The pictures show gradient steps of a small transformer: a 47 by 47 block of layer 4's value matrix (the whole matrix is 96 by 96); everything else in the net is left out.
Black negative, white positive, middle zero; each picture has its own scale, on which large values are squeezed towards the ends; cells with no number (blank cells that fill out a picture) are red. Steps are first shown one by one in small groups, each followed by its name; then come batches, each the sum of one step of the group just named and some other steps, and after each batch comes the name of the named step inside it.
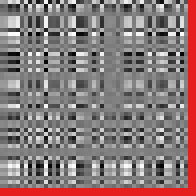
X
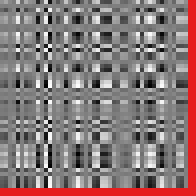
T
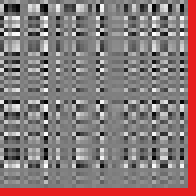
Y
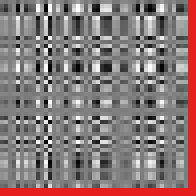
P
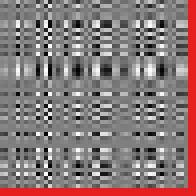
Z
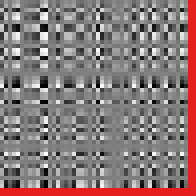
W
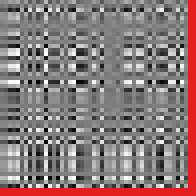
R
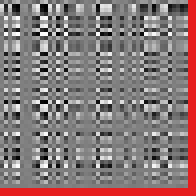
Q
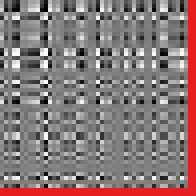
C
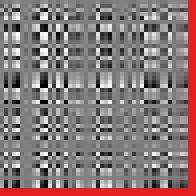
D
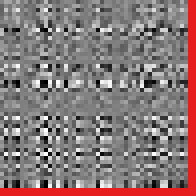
D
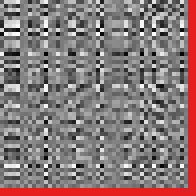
Y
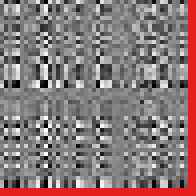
W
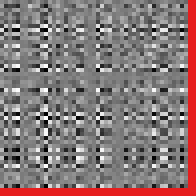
Y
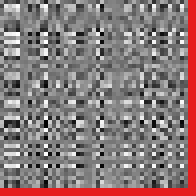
D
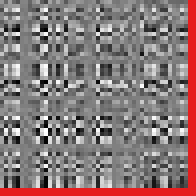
D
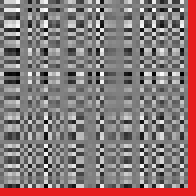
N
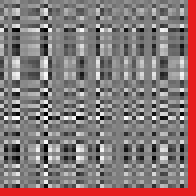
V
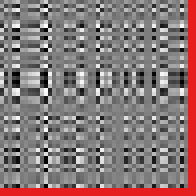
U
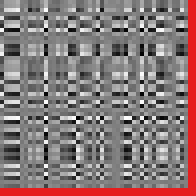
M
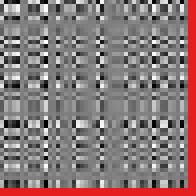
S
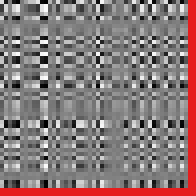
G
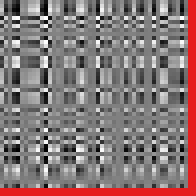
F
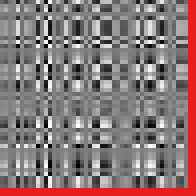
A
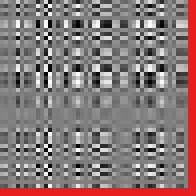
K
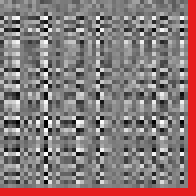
F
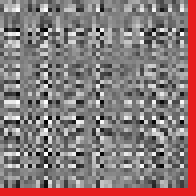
N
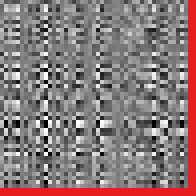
S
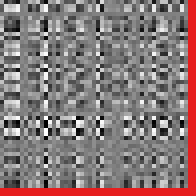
S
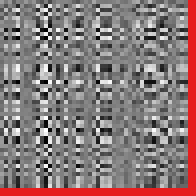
K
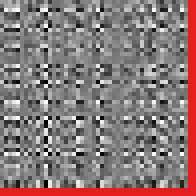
N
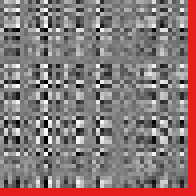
N
